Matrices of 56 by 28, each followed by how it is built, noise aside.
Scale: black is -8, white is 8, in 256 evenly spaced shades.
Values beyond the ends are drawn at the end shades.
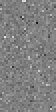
sparse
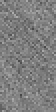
Toeplitz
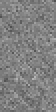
Toeplitz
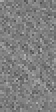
Toeplitz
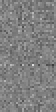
low rank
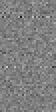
uneven rows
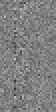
uneven columns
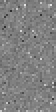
sparse
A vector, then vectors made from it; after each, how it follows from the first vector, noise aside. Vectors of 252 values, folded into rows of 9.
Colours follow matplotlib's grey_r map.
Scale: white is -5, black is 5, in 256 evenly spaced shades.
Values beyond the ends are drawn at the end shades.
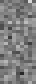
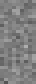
reversed, negated, shrunk.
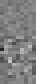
wrapped around, partly zeroed.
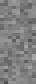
reversed, negated, shrunk.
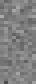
reversed, negated, shrunk.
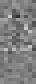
wrapped around, partly zeroed.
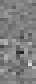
wrapped around, partly zeroed.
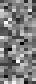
wrapped around, scaled up.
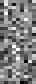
wrapped around, negated, scaled up.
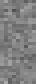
reversed, shrunk.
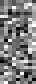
wrapped around, negated, scaled up.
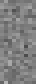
reversed, shrunk.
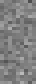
negated, shrunk.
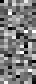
wrapped around, scaled up.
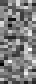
wrapped around, negated, scaled up.
